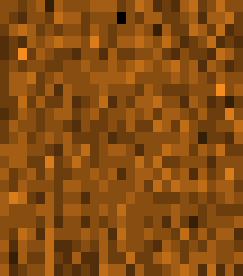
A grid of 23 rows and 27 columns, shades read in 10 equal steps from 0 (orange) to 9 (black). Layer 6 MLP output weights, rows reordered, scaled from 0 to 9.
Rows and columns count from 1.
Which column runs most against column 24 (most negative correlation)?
3
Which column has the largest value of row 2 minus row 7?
14
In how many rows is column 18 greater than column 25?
9
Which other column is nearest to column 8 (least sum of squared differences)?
17
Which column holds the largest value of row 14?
24
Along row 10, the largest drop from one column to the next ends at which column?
26
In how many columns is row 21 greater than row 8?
10
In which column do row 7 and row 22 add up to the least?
15
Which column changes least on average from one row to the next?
1
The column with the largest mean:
7
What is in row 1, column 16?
2
